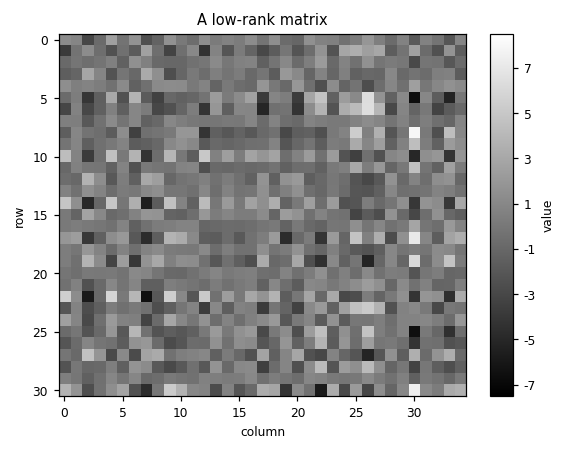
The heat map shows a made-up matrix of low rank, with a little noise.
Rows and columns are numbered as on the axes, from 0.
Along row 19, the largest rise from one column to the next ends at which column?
30
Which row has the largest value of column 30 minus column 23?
8
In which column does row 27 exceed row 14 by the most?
2
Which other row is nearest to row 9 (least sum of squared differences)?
11
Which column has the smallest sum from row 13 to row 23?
7
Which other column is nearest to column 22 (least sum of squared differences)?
13
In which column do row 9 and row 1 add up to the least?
12
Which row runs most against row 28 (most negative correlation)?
4
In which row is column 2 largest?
27
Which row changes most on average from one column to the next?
22
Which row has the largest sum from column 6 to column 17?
10
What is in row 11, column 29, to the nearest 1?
0
